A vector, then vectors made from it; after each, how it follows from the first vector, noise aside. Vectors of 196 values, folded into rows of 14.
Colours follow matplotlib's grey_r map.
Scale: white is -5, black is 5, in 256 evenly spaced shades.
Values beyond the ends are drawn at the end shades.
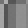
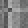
wrapped around, negated.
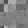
negated, partly zeroed.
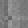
wrapped around, negated, shrunk.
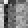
scaled up.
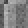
negated.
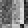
reversed, negated, scaled up.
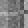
wrapped around, negated.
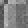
negated.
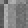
negated.
